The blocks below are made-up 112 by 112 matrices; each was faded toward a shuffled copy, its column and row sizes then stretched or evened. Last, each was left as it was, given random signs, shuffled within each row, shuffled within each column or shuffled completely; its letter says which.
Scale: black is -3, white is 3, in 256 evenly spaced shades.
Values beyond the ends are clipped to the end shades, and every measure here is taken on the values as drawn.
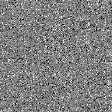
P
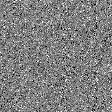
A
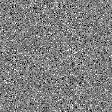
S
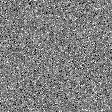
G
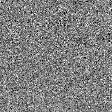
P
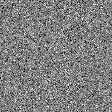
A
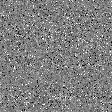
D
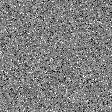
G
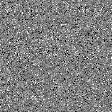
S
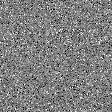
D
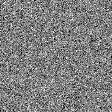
A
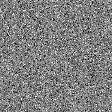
A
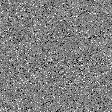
D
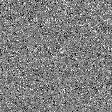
D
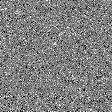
D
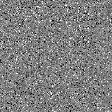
S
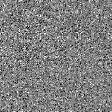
S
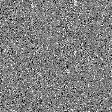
A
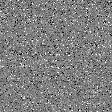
D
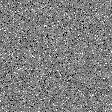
G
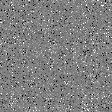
P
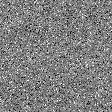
G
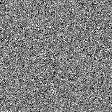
P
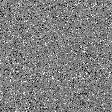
D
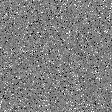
G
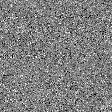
D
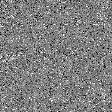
P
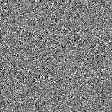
S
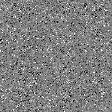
S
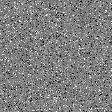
A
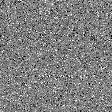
D
